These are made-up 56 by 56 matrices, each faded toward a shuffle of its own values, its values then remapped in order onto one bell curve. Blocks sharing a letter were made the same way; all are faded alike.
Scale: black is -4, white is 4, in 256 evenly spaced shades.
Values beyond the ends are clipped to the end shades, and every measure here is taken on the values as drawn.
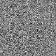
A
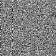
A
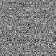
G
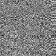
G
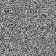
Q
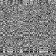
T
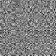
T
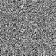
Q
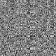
G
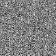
A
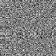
G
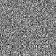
Q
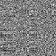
G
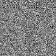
A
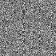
A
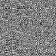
G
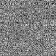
G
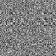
G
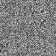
Q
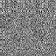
G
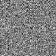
Q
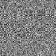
G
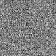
Q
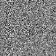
A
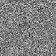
Q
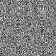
Q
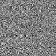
Q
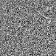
A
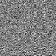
G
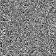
A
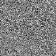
A
